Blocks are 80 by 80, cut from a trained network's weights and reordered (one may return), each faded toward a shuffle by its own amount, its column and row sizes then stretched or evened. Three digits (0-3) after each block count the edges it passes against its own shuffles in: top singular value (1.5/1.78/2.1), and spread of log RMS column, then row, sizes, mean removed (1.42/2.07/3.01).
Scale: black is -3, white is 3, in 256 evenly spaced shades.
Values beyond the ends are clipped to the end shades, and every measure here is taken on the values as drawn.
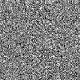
2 1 0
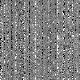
2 3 0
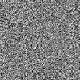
2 1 0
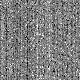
2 1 0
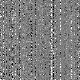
2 3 0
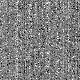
1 1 0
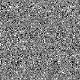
1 1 2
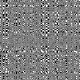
3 3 3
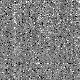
0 0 1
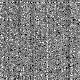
1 0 1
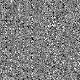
0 2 0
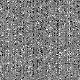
1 2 1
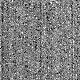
1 0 0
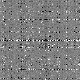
2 2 3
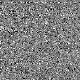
0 1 2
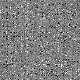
0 1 2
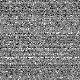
2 1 2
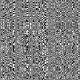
3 3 1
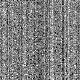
3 1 1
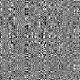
3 3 2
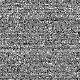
1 1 0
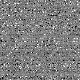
0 0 2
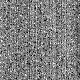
2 0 0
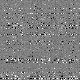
1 1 3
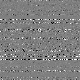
2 0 3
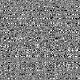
2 1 3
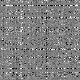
1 1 3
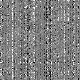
3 3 1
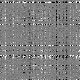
3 2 3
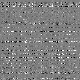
1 1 3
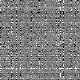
3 3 1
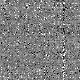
0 2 1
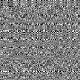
3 0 3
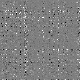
0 2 2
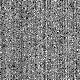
2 0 0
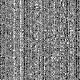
3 2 1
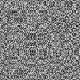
3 1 0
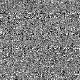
0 0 2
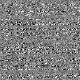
0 1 3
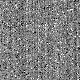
1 0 0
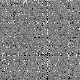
1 2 2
